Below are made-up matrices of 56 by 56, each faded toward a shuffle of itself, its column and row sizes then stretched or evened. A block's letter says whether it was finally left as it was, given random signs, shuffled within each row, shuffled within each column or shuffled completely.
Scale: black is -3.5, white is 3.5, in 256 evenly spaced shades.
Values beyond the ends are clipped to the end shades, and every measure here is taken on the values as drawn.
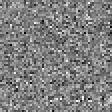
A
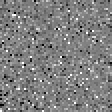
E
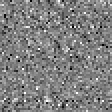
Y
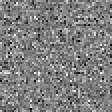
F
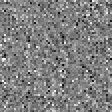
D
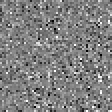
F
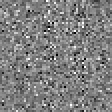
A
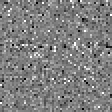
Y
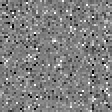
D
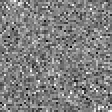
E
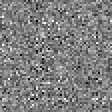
A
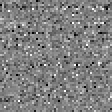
Y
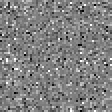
F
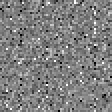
D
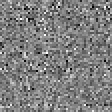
F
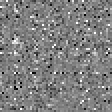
F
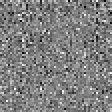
A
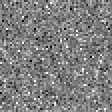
E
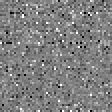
Y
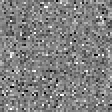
F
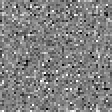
F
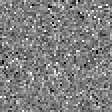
E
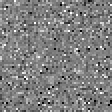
Y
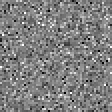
E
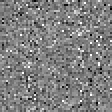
D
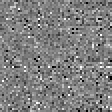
A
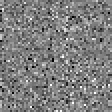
F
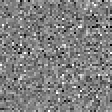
A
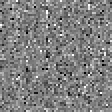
D
